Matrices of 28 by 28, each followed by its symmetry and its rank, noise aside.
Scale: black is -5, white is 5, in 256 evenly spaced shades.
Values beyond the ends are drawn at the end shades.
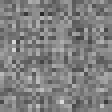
antisymmetric, rank four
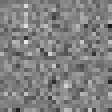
no symmetry, rank six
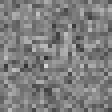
no symmetry, rank eight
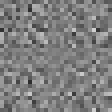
no symmetry, rank four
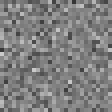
antisymmetric, rank eight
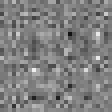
antisymmetric, rank four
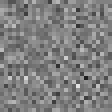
antisymmetric, rank six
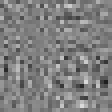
antisymmetric, rank four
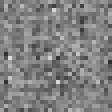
no symmetry, rank eight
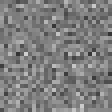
antisymmetric, rank eight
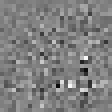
antisymmetric, rank four
